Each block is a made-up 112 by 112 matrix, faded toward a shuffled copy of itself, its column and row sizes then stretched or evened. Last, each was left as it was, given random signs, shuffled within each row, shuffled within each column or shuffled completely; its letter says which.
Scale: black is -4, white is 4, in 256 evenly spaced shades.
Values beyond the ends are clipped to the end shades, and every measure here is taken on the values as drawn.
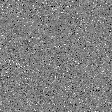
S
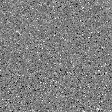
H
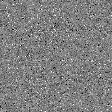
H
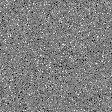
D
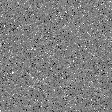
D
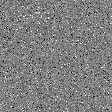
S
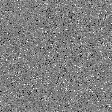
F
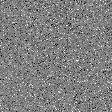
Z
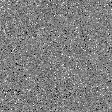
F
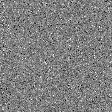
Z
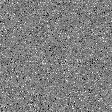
S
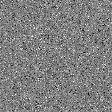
F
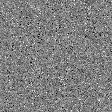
Z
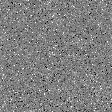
S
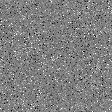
D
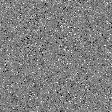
F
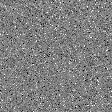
Z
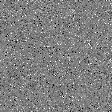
F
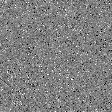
F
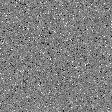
D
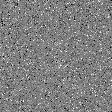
D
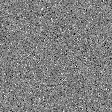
D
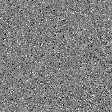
F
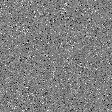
D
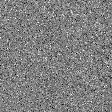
Z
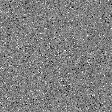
F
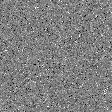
D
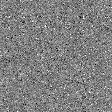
F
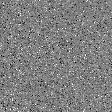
Z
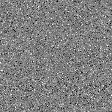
S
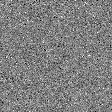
S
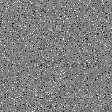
H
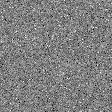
D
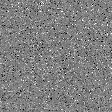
S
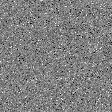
S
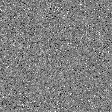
F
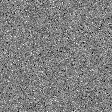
D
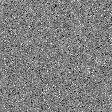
Z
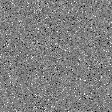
H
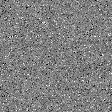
S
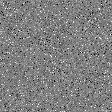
S
